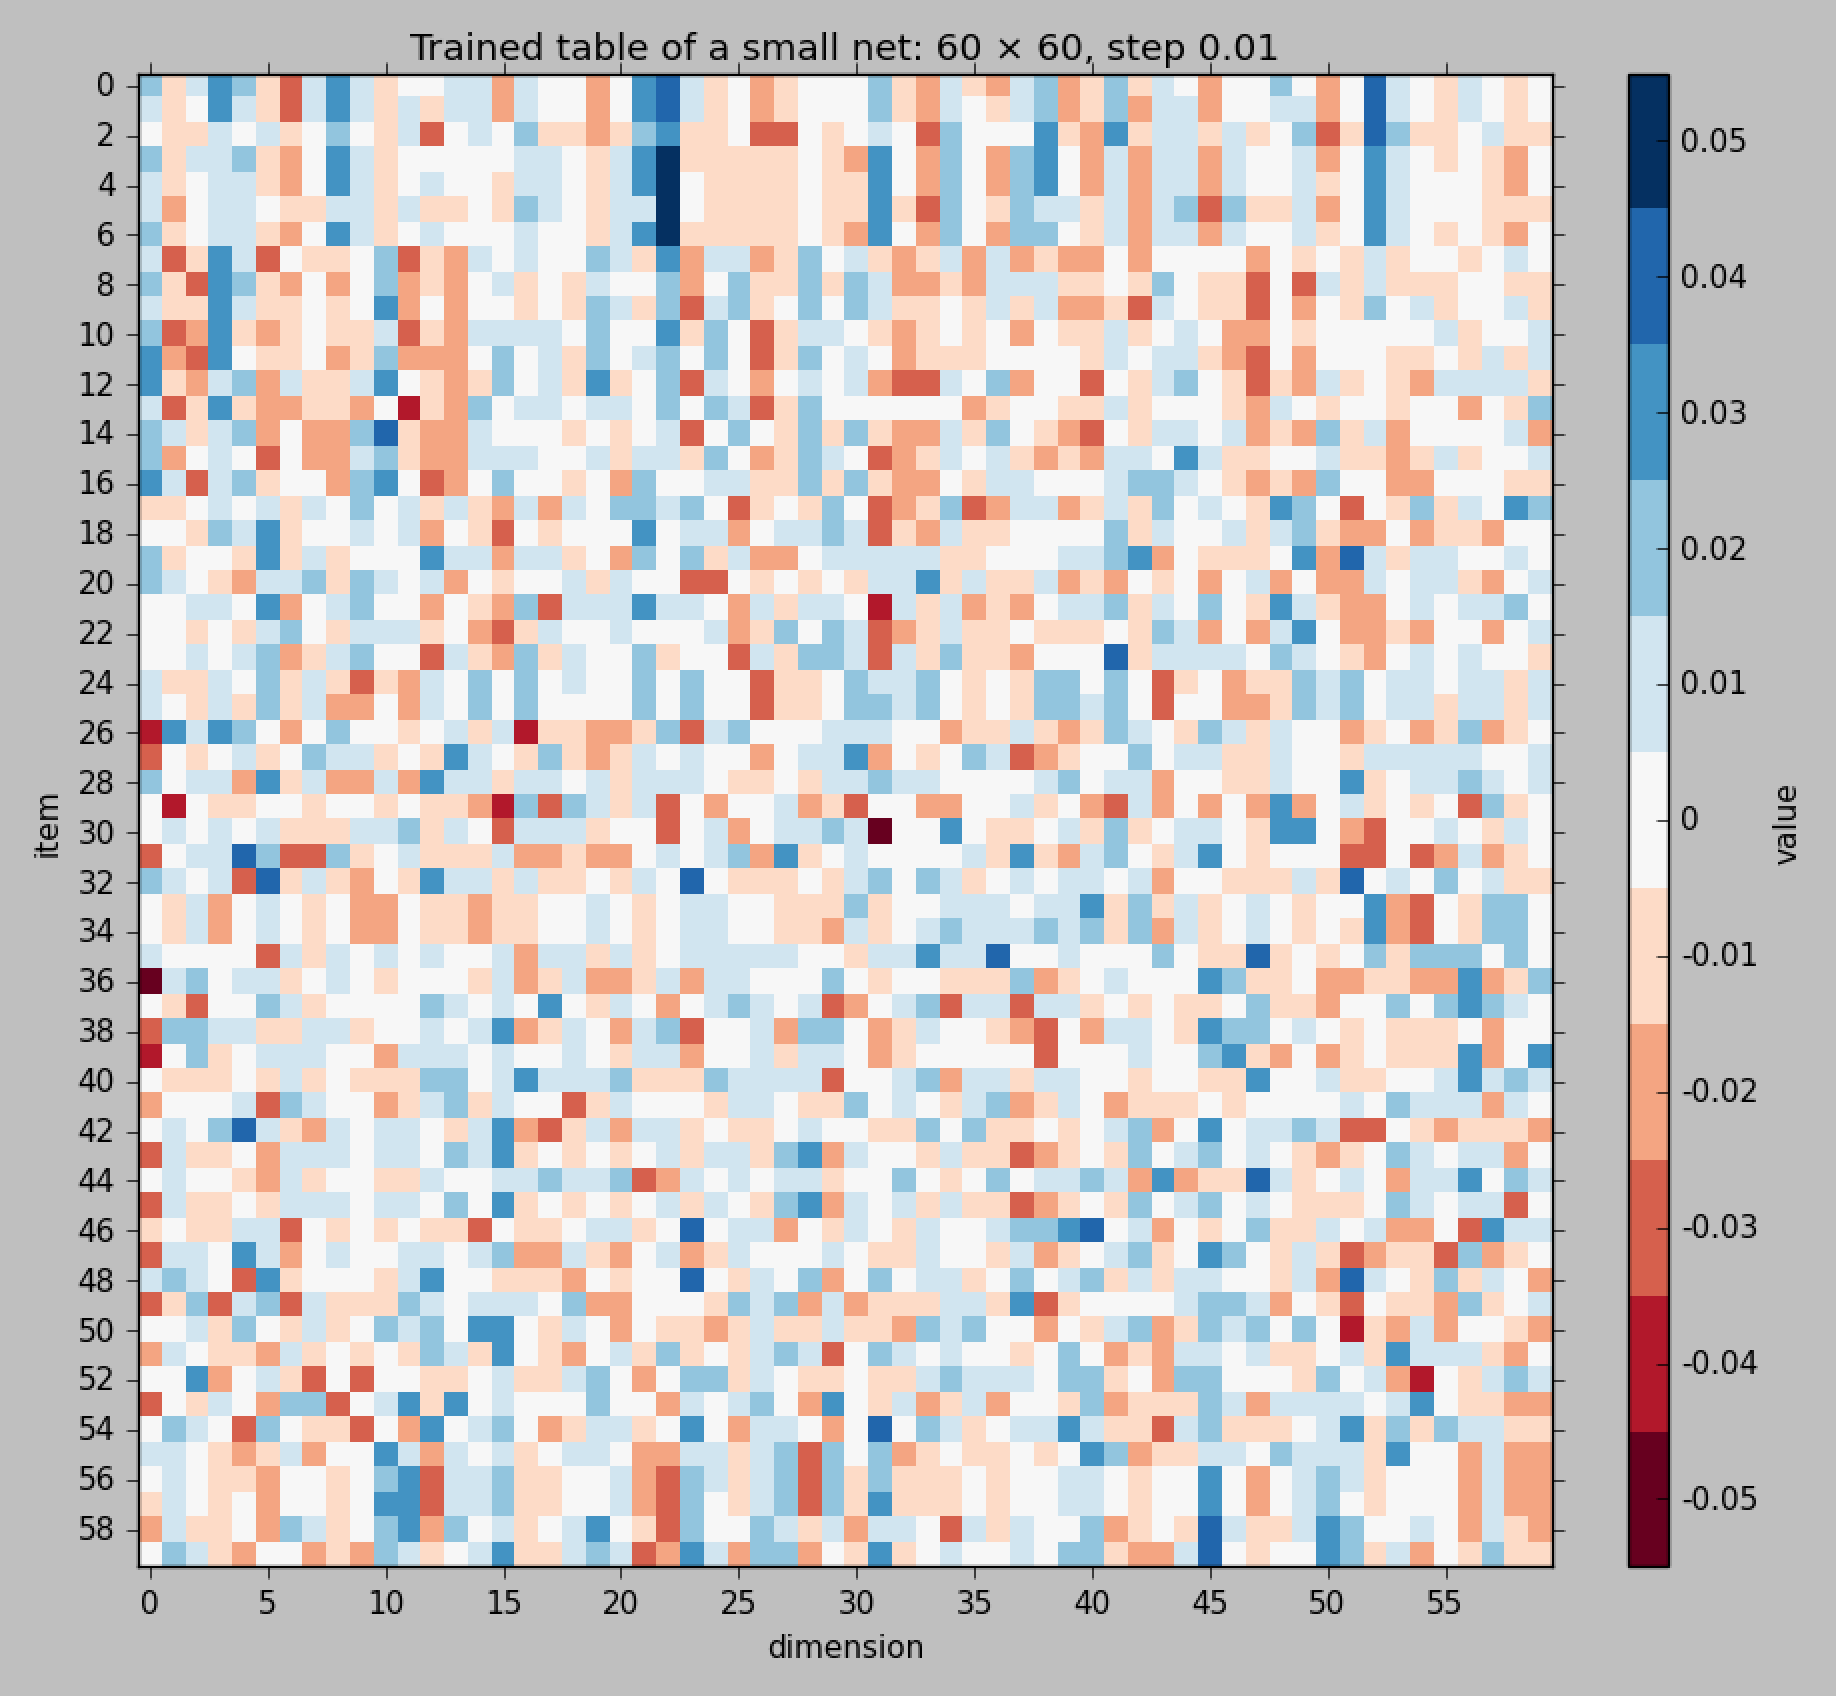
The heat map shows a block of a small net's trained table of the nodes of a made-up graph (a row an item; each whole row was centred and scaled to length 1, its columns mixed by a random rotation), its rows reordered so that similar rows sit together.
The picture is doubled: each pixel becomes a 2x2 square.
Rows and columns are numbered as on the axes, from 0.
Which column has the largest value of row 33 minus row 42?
52
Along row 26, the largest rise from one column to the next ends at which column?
1
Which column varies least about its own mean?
44
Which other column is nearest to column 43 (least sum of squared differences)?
9
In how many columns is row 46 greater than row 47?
23
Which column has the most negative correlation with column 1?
16
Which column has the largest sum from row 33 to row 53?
15
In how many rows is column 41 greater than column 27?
33
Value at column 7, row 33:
-0.01
